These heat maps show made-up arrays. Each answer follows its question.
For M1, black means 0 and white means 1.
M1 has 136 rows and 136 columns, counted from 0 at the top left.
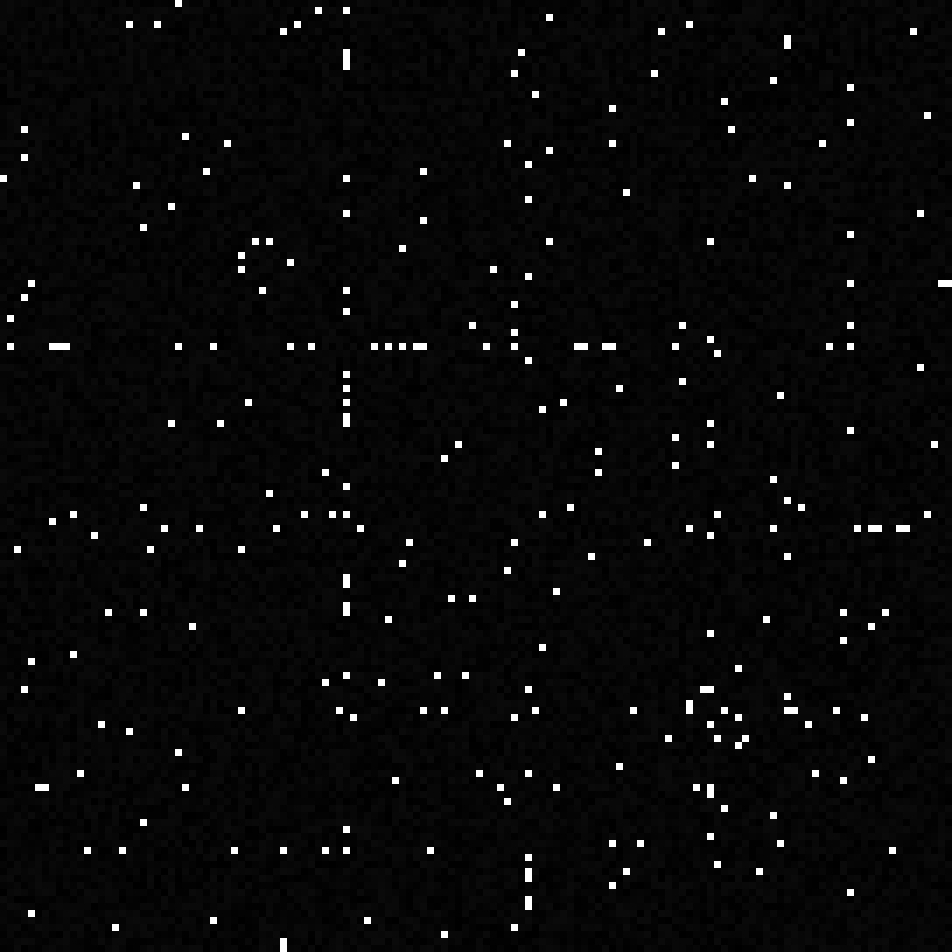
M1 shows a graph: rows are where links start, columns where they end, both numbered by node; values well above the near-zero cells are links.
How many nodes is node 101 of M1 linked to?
11
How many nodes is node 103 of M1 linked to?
3
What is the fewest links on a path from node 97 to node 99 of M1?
7
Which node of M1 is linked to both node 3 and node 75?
node 98
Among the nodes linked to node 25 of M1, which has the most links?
node 49
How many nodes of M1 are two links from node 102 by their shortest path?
8
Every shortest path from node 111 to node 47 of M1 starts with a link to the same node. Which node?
node 120
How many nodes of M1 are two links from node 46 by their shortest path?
9
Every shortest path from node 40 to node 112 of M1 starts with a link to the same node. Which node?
node 121
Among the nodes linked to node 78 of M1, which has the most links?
node 34
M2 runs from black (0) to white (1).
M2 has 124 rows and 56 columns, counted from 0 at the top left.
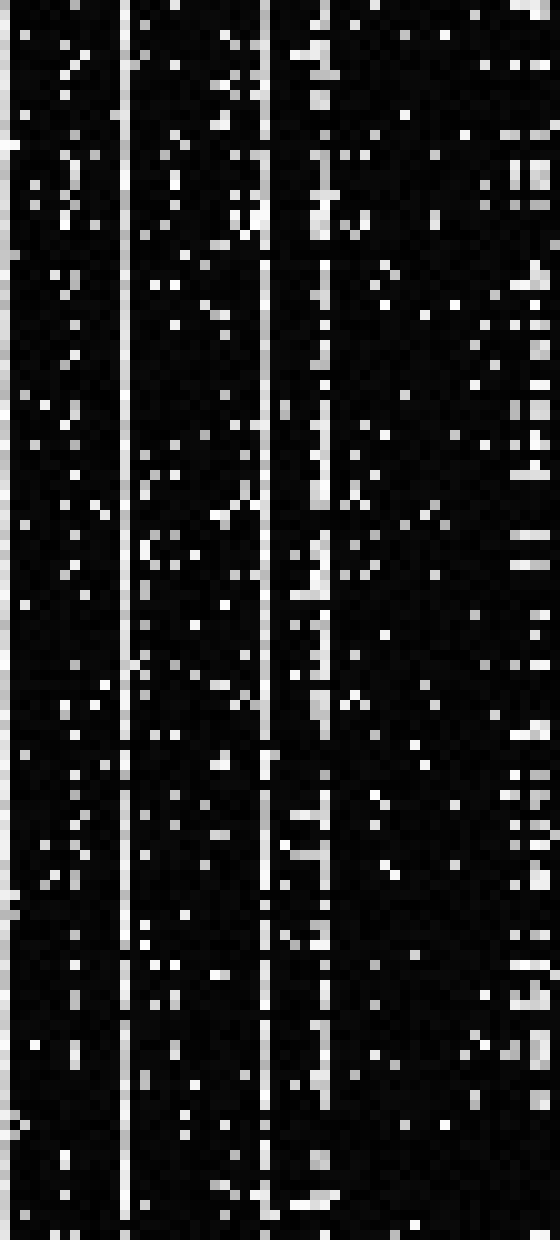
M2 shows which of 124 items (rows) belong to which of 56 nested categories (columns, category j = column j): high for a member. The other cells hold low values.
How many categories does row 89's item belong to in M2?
3
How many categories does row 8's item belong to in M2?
5
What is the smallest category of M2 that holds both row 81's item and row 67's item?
29
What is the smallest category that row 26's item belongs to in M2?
20
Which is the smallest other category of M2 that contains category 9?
34
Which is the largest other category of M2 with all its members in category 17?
37
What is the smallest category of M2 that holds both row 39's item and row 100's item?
26
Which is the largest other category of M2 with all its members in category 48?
3
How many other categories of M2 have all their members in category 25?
6
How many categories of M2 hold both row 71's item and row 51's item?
3
